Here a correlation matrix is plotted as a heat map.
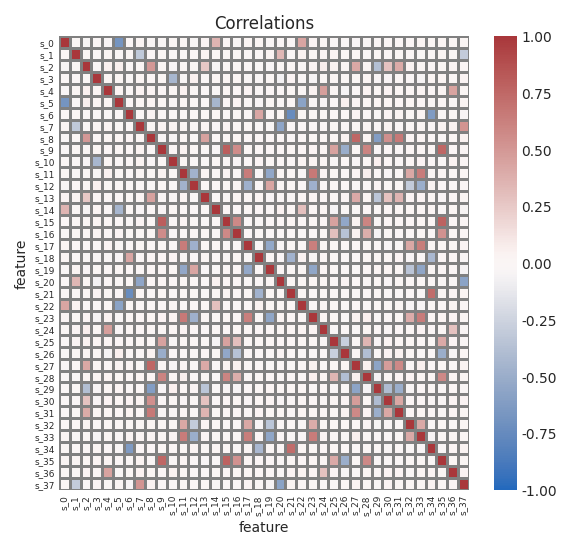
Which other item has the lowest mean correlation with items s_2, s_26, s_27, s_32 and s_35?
s_29
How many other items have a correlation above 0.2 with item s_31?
5
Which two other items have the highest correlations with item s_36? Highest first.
s_4, s_24
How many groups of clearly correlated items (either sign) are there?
8
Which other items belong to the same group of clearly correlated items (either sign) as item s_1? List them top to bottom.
s_7, s_20, s_37
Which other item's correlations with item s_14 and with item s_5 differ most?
s_0
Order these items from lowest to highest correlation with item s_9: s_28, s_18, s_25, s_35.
s_18, s_25, s_28, s_35
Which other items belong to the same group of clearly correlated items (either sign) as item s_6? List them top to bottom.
s_18, s_21, s_34
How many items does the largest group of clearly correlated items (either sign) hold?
7
